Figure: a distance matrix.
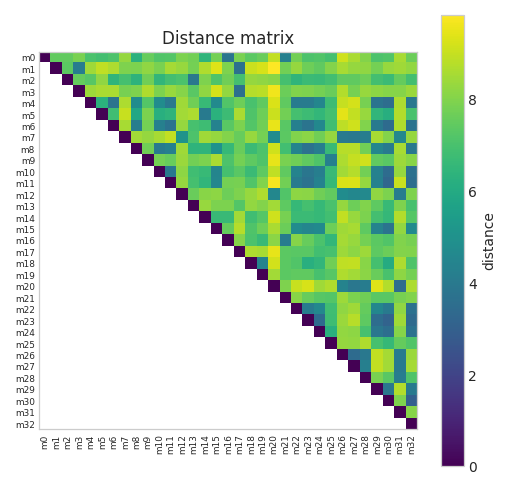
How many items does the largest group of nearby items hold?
12
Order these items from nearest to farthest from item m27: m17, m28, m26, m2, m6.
m26, m28, m2, m17, m6
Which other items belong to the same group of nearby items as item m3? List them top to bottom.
m1, m17
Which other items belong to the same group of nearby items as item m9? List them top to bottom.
m25
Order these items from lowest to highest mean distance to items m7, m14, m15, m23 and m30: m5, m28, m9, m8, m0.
m8, m5, m28, m0, m9
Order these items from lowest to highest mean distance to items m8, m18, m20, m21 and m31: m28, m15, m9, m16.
m28, m16, m15, m9
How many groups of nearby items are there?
8
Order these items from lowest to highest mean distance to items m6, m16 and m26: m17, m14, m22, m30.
m30, m22, m14, m17
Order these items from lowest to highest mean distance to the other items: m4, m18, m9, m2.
m4, m2, m18, m9
